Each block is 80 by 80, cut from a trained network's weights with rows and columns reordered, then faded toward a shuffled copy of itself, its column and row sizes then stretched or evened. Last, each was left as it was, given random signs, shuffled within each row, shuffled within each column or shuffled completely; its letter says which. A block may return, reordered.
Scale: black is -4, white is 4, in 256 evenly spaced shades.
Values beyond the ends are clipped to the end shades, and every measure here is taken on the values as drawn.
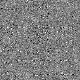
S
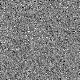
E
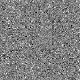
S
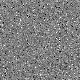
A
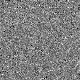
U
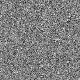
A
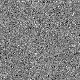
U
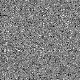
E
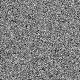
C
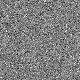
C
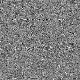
E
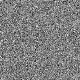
A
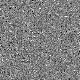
E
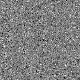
A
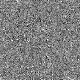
S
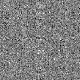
S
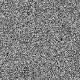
S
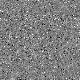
U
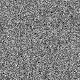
U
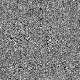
S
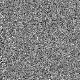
A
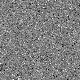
C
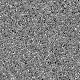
C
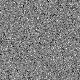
C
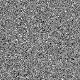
A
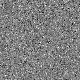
C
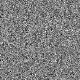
E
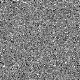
E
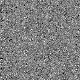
A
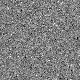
C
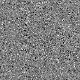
E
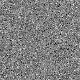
A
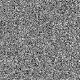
S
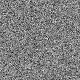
C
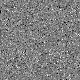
U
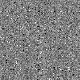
S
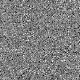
S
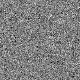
A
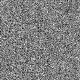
A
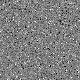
C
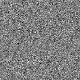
S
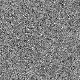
A
